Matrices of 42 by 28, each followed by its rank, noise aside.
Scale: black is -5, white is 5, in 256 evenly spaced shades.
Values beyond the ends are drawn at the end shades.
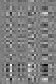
two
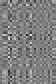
two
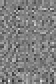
four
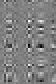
two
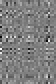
two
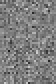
eight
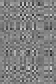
two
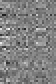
four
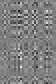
two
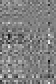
three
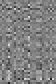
three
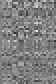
four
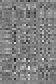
three
